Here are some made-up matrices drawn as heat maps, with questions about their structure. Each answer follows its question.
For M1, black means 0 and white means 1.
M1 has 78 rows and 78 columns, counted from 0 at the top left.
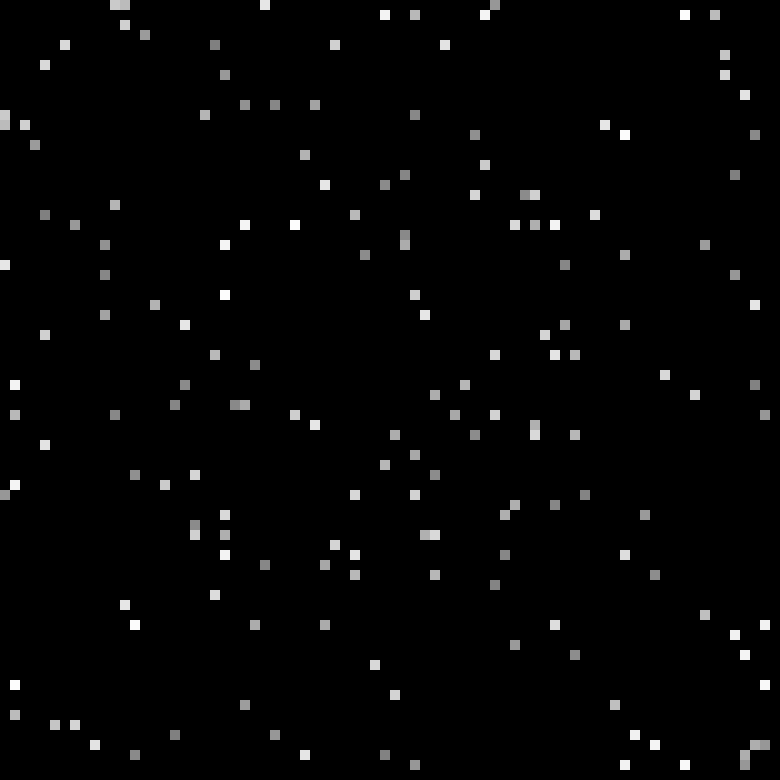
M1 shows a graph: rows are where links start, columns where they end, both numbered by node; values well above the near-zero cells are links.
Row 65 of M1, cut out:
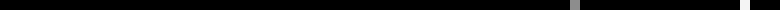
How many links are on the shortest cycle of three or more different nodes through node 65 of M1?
7
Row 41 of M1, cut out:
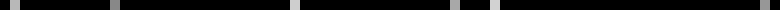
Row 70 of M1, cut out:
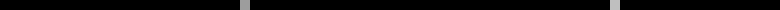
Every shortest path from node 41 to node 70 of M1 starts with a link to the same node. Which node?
node 29
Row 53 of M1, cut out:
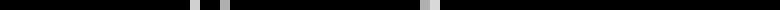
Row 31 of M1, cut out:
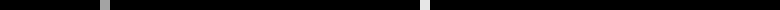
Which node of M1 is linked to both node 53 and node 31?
node 42
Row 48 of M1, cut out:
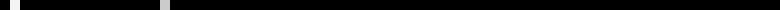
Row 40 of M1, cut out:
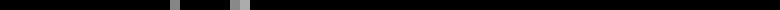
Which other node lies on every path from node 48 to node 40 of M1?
node 1
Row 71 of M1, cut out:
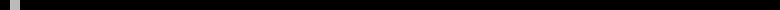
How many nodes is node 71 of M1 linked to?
1
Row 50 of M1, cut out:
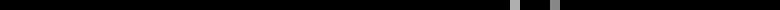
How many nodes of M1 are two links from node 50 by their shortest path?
4
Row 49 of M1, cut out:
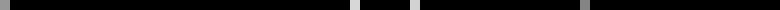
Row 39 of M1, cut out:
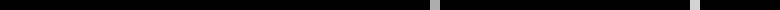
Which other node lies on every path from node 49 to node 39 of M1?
node 43
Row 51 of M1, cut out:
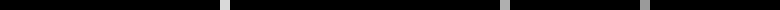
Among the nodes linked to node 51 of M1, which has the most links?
node 22
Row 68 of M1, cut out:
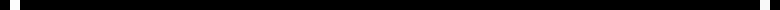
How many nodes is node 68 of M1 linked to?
2
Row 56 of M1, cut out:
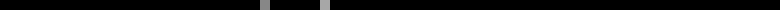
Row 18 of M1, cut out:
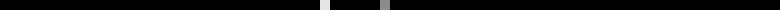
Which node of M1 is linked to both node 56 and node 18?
node 32
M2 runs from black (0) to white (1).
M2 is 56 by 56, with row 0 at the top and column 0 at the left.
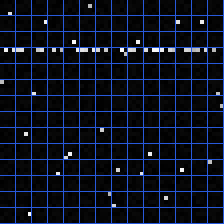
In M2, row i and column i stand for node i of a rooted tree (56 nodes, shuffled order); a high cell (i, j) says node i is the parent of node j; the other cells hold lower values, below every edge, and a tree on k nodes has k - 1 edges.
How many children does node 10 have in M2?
2
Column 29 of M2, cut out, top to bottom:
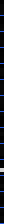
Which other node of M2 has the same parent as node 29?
45
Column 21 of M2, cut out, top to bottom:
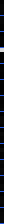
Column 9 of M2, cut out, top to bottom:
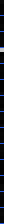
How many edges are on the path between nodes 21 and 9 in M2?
2
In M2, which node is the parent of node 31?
13
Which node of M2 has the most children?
12
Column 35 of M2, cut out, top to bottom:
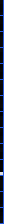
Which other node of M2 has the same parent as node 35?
14
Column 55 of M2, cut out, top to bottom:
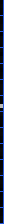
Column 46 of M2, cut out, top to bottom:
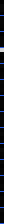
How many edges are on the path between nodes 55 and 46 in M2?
3
